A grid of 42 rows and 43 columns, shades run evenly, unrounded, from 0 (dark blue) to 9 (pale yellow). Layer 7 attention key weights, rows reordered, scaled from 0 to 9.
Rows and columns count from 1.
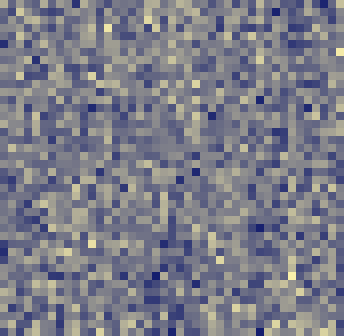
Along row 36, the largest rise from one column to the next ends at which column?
34
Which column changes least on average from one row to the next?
24
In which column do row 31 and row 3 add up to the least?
21
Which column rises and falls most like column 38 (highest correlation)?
16
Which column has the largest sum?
14
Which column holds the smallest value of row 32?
1
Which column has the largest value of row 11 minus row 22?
25
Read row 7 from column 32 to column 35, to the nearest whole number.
3 6 5 4
